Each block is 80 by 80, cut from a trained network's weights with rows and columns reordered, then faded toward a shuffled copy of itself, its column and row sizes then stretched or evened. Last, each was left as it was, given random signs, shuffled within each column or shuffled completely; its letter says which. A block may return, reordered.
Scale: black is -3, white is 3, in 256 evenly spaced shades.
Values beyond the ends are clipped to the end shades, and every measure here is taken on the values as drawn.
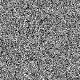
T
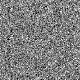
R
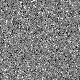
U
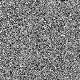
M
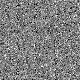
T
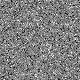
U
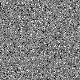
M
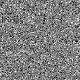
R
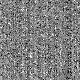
R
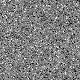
U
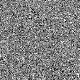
M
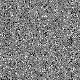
M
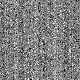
T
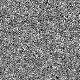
M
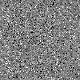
M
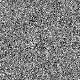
M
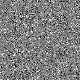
M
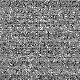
R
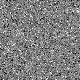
U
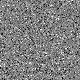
U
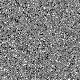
U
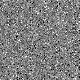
T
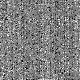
R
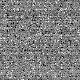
R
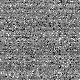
R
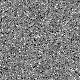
U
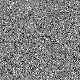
M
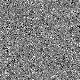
M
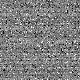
R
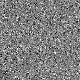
M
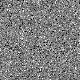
M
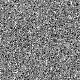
T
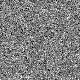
U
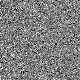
T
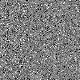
M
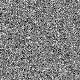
T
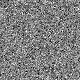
U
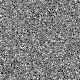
U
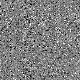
M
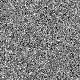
U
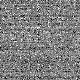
R
